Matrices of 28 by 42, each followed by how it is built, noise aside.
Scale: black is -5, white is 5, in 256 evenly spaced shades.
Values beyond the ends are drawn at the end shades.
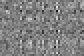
low rank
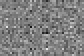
low rank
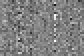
uneven columns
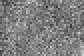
smooth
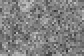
smooth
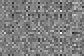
low rank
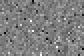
sparse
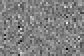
uneven columns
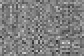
low rank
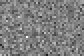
noise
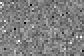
sparse
